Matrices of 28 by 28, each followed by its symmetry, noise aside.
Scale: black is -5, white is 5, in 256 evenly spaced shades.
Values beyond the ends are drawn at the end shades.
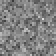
symmetric across the other diagonal.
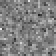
symmetric.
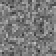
mirrored top to bottom.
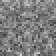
mirrored left to right.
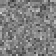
antisymmetric.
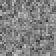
symmetric.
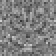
mirrored left to right.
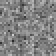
mirrored top to bottom.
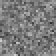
symmetric across the other diagonal.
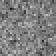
symmetric across the other diagonal.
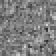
symmetric.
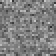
mirrored left to right.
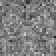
mirrored left to right.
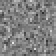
antisymmetric.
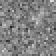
symmetric across the other diagonal.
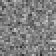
antisymmetric.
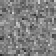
antisymmetric.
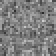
mirrored left to right.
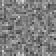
mirrored top to bottom.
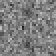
mirrored top to bottom.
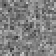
symmetric.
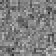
symmetric.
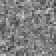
antisymmetric.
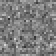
mirrored left to right.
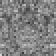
mirrored left to right.
